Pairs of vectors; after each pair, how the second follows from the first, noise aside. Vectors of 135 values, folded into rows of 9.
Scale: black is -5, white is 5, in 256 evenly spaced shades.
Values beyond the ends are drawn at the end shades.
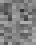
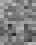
reversed.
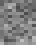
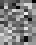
reversed, negated, scaled up.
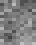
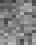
reversed, negated.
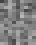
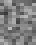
wrapped around, negated.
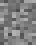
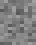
reversed, negated, shrunk.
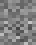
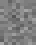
wrapped around, shrunk.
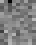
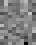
reversed.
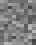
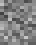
reversed, negated.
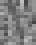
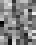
reversed, scaled up.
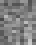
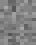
wrapped around, negated, shrunk.
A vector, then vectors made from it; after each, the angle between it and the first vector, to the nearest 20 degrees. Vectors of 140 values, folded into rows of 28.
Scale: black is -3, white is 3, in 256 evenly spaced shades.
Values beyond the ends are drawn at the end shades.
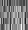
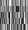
120 degrees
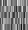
140 degrees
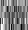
140 degrees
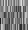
140 degrees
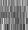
140 degrees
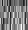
20 degrees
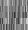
100 degrees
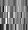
80 degrees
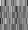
120 degrees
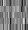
60 degrees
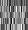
40 degrees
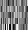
80 degrees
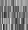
120 degrees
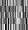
80 degrees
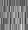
20 degrees
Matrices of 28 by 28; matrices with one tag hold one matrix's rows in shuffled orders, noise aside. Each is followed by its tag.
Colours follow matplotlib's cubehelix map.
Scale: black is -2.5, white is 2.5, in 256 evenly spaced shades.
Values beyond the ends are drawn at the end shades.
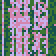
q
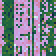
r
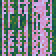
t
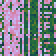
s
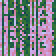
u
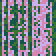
t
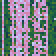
q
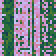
r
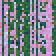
u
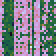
r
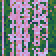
q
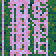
q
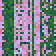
r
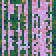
t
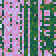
s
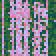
q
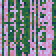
u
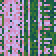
s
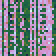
u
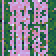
q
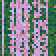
q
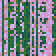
u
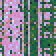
s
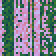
r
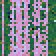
q
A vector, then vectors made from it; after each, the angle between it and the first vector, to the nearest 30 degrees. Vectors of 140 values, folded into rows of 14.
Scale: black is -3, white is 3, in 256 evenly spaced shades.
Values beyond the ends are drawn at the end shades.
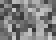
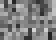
120 degrees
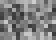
30 degrees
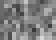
60 degrees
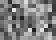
30 degrees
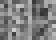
120 degrees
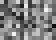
60 degrees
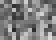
30 degrees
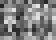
60 degrees
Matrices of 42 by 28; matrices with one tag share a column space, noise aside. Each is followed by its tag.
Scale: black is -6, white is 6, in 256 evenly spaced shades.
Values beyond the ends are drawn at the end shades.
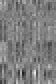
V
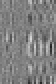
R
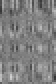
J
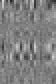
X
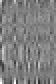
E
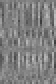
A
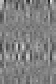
X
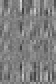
J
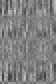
J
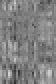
V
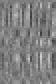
A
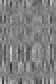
E
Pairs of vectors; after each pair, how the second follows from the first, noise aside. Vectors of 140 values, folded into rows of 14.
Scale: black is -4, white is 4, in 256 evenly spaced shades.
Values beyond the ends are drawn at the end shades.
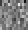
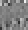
negated, partly zeroed.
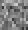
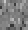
reversed, negated, partly zeroed.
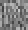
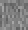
negated, shrunk.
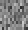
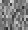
wrapped around, negated.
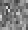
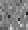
reversed, negated, partly zeroed.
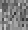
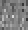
reversed, negated, partly zeroed.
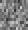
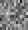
wrapped around, negated.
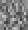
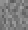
reversed, negated, shrunk.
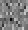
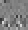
reversed, negated, partly zeroed.
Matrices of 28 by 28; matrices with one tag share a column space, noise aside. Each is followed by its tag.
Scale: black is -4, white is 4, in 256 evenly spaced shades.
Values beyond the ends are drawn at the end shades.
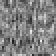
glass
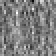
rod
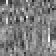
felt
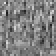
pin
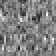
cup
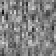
pin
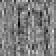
rod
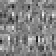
cup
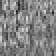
pin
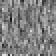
glass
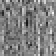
rod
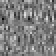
cup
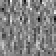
felt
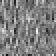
glass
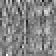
rod
